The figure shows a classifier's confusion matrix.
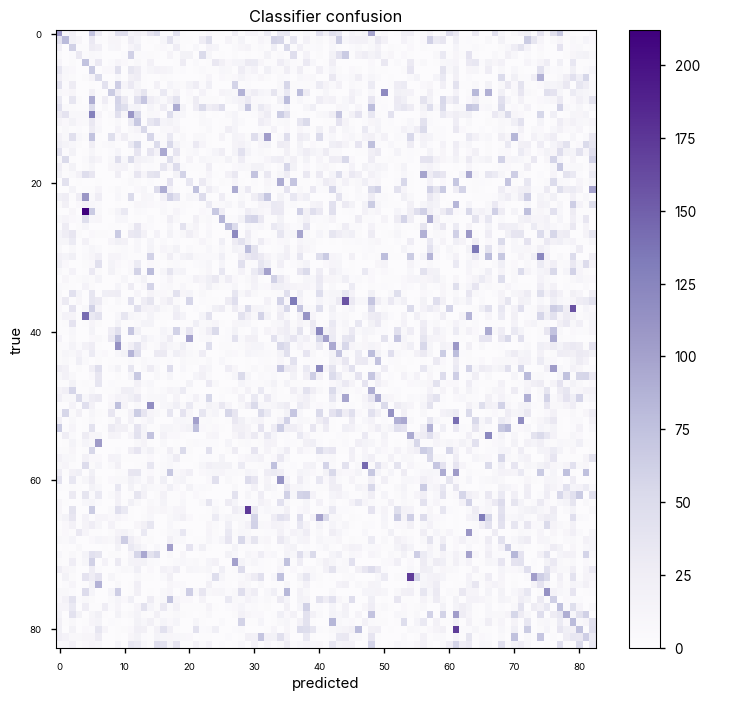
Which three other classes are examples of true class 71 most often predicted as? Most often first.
27, 35, 5
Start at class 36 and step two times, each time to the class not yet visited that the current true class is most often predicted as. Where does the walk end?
49
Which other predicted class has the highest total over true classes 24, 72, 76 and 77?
4
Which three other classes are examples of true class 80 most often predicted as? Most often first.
61, 46, 72
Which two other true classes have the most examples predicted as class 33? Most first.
58, 1
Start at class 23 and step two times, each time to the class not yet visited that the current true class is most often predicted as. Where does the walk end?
56
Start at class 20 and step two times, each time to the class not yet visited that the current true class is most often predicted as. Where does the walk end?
14
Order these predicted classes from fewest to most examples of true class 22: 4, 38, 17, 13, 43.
13, 38, 43, 17, 4
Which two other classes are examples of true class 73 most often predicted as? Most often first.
54, 34
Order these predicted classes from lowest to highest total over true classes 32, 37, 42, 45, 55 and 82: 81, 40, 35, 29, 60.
81, 29, 60, 35, 40
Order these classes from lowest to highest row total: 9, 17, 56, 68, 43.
68, 56, 17, 43, 9
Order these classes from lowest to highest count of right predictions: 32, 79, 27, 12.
12, 79, 32, 27
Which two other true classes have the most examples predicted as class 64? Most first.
29, 8
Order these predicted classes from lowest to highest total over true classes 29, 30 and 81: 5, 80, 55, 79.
55, 5, 80, 79
